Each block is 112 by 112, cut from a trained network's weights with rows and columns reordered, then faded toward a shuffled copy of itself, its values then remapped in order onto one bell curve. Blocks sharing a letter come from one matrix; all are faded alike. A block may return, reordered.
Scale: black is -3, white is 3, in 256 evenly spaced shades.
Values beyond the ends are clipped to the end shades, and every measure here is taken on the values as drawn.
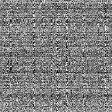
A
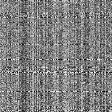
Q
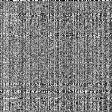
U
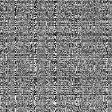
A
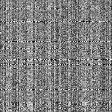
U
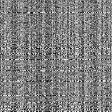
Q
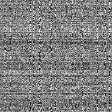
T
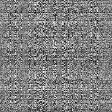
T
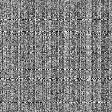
U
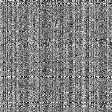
Q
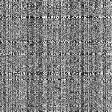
U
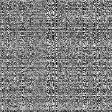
A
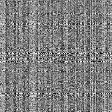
Q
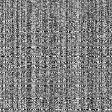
Q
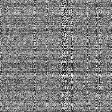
A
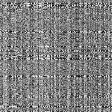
Q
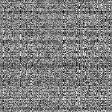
A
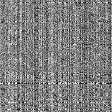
U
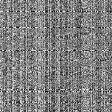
U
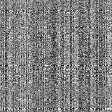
U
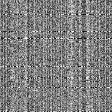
U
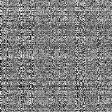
T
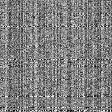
U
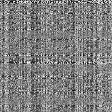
Q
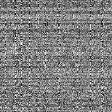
A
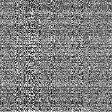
A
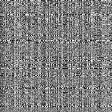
Q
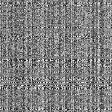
Q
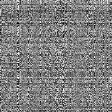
T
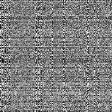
A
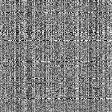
U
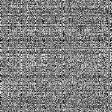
A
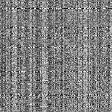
U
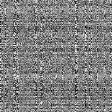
T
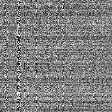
T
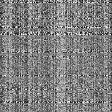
Q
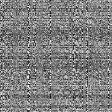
T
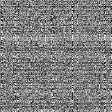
A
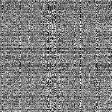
A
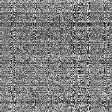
A
